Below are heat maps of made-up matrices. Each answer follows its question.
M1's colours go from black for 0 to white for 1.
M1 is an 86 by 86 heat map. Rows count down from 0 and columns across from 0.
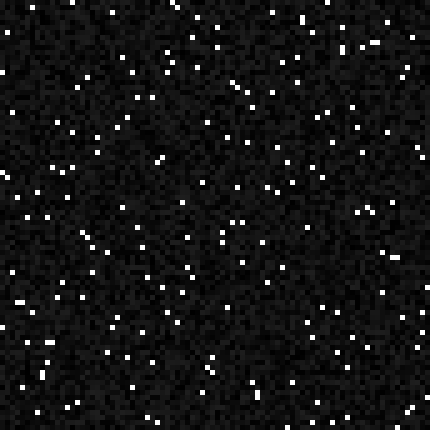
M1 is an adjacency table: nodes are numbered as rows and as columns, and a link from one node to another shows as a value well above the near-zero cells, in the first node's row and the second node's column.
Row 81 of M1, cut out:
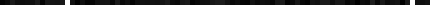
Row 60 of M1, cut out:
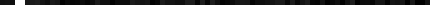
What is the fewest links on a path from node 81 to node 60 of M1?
4
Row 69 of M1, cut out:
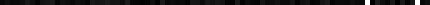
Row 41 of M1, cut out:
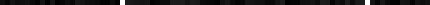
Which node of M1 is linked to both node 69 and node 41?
node 73
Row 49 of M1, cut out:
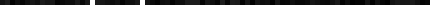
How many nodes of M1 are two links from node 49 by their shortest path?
2
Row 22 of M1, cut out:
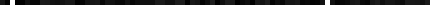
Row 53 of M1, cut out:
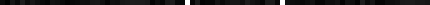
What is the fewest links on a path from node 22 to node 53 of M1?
6
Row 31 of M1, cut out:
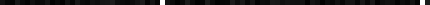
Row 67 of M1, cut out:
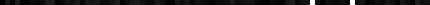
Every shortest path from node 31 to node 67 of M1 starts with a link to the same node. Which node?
node 84
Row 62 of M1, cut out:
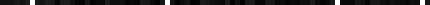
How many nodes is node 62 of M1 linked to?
4
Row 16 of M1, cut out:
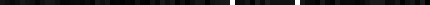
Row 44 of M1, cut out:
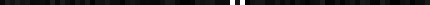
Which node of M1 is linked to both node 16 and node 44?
node 46
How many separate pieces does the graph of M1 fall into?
2
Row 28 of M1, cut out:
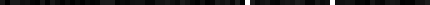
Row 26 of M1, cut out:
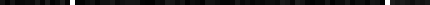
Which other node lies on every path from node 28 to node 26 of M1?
node 14
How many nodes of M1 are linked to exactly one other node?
2
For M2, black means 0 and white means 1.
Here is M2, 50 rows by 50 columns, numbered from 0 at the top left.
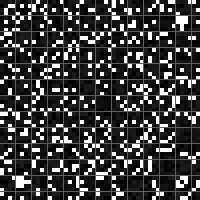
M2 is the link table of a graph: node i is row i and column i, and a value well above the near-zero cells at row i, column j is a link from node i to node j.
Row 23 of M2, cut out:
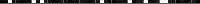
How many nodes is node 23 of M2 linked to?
8
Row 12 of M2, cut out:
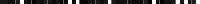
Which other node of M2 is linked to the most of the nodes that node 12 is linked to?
node 45
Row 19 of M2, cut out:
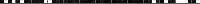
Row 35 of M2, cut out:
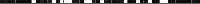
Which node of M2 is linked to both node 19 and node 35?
node 41
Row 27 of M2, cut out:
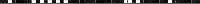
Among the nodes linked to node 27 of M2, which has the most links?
node 2
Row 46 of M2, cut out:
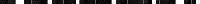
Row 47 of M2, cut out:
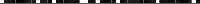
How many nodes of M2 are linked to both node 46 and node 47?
0
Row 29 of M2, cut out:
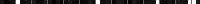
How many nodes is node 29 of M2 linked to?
5
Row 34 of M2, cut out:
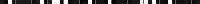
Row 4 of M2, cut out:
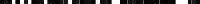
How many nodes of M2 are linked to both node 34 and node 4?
0
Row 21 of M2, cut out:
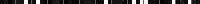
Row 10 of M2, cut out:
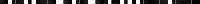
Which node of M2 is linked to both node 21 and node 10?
node 6
